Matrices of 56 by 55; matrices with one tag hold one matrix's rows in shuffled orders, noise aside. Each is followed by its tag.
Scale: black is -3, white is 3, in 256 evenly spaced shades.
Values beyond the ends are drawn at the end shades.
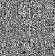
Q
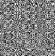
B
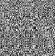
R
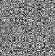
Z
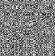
R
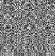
B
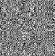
Q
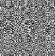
B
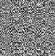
Z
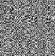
B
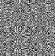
B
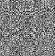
R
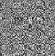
Z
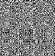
R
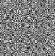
B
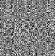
B
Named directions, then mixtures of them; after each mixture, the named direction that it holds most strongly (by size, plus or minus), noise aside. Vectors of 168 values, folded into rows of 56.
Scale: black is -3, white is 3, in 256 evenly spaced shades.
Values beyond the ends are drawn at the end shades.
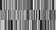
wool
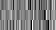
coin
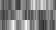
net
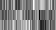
net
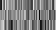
wool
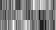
net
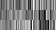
coin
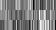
wool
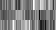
net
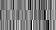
coin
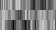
net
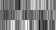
net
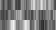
net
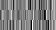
coin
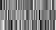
wool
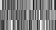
wool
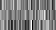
coin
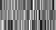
wool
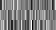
wool
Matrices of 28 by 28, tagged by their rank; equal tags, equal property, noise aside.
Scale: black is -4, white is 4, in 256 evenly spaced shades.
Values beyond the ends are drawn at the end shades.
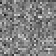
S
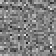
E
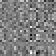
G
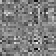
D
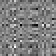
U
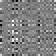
U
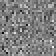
E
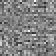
E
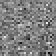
E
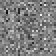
E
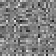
D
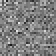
E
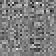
S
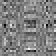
U
